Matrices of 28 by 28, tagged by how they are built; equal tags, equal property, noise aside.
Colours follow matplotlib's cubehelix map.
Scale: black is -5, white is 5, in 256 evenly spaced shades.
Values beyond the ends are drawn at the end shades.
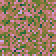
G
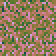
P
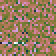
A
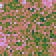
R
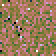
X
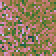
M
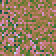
M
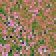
M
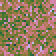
R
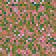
P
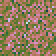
G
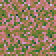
P
